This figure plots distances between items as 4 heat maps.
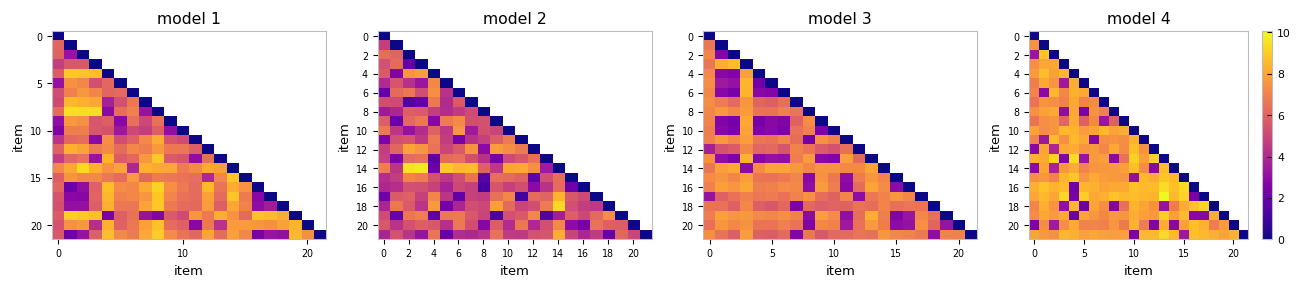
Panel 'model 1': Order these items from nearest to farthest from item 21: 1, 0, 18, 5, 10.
1, 18, 0, 10, 5
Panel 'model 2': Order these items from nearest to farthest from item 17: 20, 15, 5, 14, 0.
0, 5, 15, 20, 14
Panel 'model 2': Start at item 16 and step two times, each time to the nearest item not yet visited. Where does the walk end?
15
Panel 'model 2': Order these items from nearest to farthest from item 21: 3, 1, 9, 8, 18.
18, 3, 8, 1, 9
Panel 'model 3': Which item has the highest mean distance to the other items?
3
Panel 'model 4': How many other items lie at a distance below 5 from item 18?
4
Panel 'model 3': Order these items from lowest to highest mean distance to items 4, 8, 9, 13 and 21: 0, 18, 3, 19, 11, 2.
2, 18, 11, 19, 0, 3
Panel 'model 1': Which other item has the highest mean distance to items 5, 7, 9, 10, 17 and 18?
14
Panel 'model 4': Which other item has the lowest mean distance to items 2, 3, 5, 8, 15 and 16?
18
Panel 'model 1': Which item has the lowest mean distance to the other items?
0
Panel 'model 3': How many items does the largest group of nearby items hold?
8
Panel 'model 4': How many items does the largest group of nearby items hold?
5
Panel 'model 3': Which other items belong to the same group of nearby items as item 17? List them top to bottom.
0, 12
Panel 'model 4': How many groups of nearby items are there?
6
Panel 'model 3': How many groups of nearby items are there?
5
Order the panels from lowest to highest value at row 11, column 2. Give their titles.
model 2, model 1, model 3, model 4
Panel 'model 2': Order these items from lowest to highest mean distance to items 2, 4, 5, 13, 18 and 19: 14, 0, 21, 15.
21, 0, 15, 14
